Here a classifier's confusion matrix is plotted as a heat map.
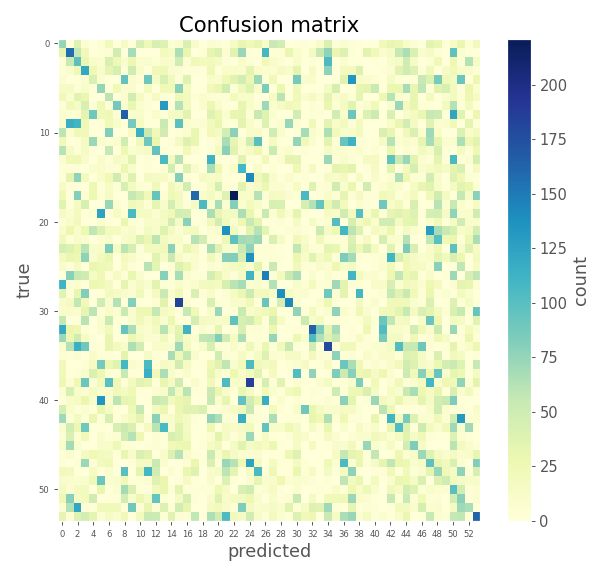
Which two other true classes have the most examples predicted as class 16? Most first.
32, 20
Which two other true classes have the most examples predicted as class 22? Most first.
17, 31
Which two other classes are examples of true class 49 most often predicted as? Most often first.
5, 36
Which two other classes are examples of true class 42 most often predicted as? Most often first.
51, 23
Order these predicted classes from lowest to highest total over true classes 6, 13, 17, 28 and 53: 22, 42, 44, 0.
0, 44, 42, 22
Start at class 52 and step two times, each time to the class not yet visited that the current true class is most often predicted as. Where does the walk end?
34
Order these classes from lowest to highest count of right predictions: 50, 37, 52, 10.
52, 37, 50, 10
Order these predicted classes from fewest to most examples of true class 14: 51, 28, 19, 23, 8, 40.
28, 40, 8, 51, 19, 23
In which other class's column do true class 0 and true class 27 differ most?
35
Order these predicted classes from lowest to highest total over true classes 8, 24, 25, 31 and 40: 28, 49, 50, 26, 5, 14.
28, 49, 14, 26, 5, 50
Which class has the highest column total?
50
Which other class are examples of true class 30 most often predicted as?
53
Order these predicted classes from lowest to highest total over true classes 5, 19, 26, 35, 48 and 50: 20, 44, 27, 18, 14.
18, 27, 14, 20, 44
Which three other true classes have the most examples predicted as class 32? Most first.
33, 37, 18
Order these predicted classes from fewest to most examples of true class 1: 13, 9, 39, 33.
13, 39, 33, 9
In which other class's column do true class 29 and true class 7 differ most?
15
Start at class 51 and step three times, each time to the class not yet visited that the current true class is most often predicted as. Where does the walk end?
47
